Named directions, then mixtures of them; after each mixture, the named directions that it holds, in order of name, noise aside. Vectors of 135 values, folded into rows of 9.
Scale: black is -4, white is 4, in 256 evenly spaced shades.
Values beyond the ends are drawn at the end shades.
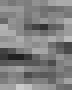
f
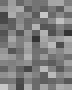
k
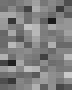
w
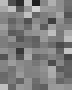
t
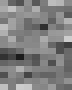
f, t.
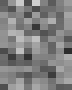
f, k, t.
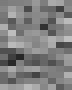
f, k, w.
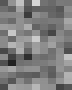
f, t, w.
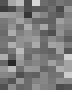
t, w.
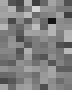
t, w.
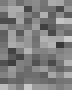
f, k, w.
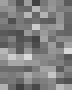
f, k, t.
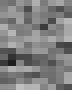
f, w.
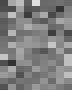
k, t, w.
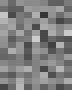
k.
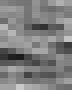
f.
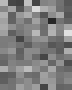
k, t, w.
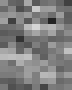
f, t, w.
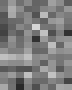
f, k.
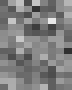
f, t, w.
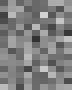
k.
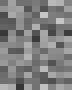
k.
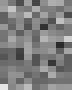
f, k, t.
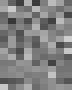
k, t, w.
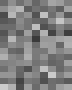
k.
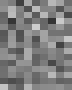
k, t, w.
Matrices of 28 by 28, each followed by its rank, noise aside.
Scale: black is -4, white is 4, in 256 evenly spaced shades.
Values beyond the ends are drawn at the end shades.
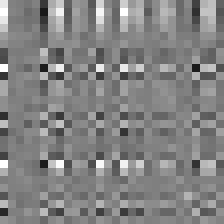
one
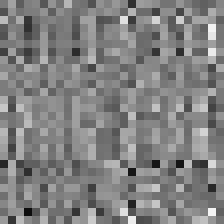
three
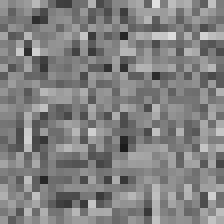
four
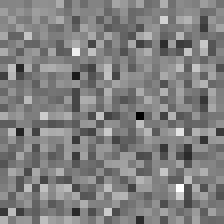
six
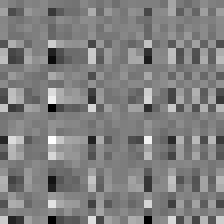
one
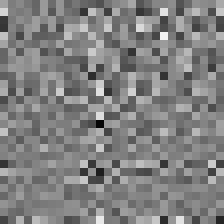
four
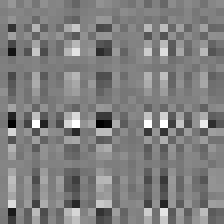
one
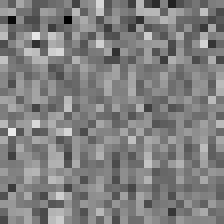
six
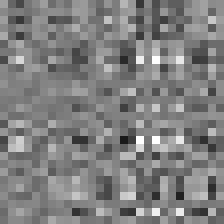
two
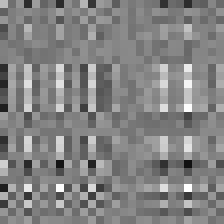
one
